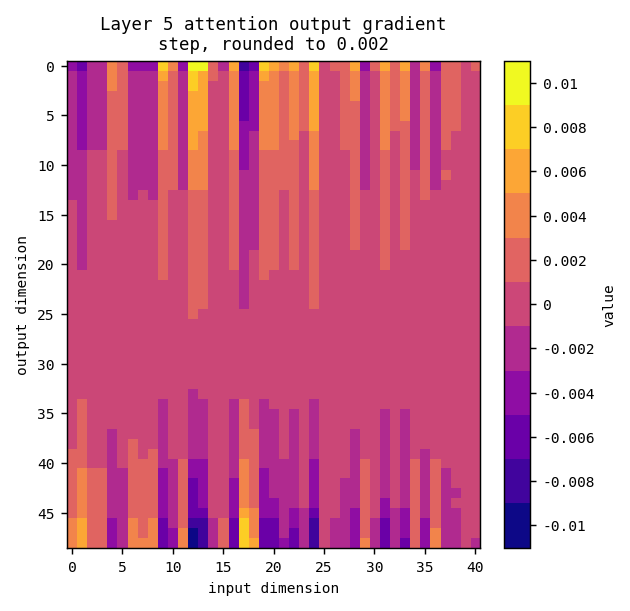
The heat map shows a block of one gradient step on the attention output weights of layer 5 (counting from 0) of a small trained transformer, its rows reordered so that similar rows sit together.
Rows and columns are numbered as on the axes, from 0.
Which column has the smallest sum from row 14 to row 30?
17
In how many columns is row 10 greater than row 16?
7
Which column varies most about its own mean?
12
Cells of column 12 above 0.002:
13
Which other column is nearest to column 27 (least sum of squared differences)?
5
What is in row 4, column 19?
0.004
